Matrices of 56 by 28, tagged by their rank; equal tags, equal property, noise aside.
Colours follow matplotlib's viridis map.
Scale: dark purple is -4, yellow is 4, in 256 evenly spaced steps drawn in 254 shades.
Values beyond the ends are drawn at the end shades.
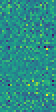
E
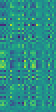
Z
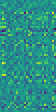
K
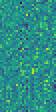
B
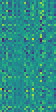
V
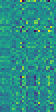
V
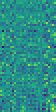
K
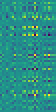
Z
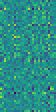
K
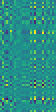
Z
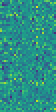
B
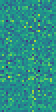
B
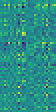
V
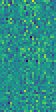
B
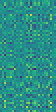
V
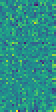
E
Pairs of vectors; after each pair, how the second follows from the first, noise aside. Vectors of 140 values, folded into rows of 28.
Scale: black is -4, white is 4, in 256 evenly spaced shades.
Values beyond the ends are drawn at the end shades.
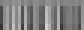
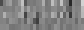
reversed, negated, partly zeroed.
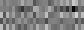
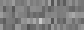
wrapped around, negated, shrunk.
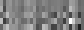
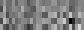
negated.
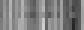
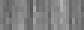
wrapped around, negated, shrunk.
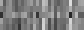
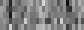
wrapped around, negated.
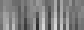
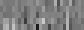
partly zeroed.
